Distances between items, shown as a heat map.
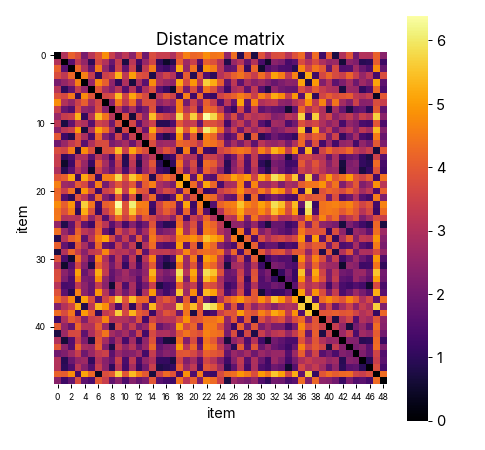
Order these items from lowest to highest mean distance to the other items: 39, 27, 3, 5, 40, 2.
5, 2, 40, 39, 3, 27
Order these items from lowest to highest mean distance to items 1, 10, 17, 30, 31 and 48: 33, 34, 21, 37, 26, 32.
34, 21, 33, 32, 26, 37
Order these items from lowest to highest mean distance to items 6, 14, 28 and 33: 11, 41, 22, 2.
2, 22, 41, 11
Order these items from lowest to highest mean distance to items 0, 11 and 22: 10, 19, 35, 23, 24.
10, 23, 35, 24, 19
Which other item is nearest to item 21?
12
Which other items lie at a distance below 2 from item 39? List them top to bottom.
0, 13, 27, 29, 41, 44
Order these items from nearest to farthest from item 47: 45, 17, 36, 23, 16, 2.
23, 36, 45, 17, 16, 2
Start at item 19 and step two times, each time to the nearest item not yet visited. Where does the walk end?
7
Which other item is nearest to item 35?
30
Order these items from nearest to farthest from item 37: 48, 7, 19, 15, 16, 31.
48, 31, 16, 15, 19, 7
